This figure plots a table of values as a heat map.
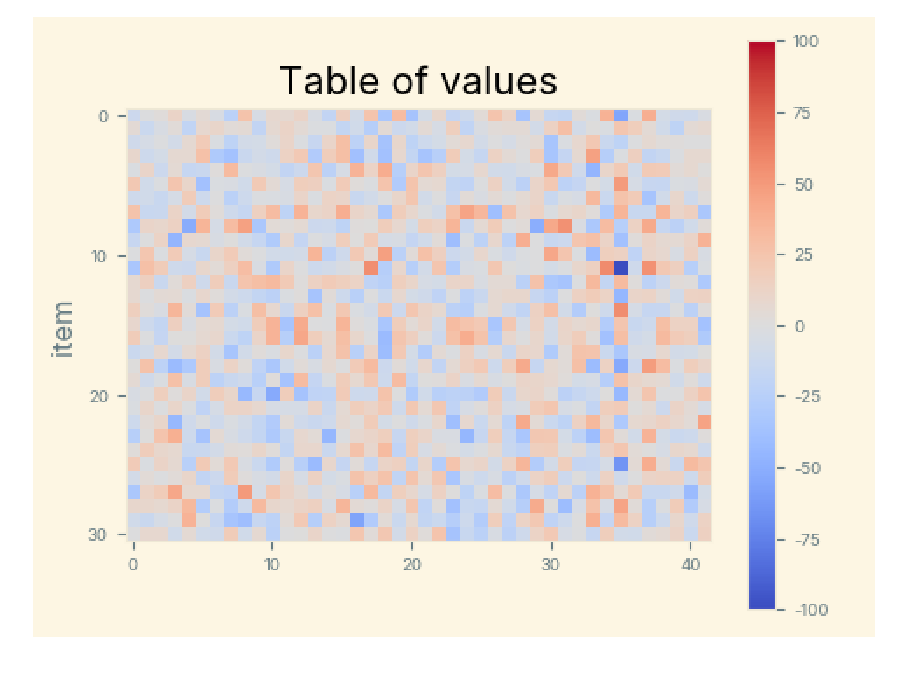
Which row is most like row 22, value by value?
9
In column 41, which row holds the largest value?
22
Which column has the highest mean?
15
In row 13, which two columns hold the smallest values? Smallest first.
35, 13
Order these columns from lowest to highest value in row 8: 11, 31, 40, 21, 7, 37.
40, 11, 21, 7, 37, 31
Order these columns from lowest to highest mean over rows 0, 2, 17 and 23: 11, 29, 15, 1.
1, 11, 29, 15
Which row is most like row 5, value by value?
14
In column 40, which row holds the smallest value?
27
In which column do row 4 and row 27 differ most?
33
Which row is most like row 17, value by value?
2
